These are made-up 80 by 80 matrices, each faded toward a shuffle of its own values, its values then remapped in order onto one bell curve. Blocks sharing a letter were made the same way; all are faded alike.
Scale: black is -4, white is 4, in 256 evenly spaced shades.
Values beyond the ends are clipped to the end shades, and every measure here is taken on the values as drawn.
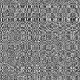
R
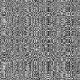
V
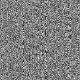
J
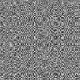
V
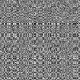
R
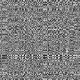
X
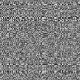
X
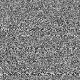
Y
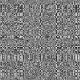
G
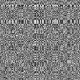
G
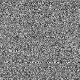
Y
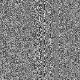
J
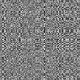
G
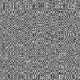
G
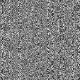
J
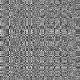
R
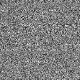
Y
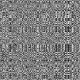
G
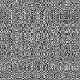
V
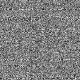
Y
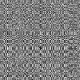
R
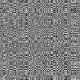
R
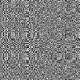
G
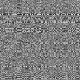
X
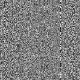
J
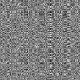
V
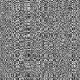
V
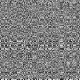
X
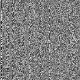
J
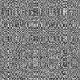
V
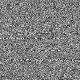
Y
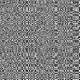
R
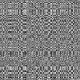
R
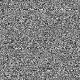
Y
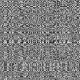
X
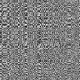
G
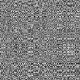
X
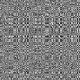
R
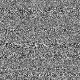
Y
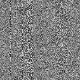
J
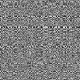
X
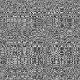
X
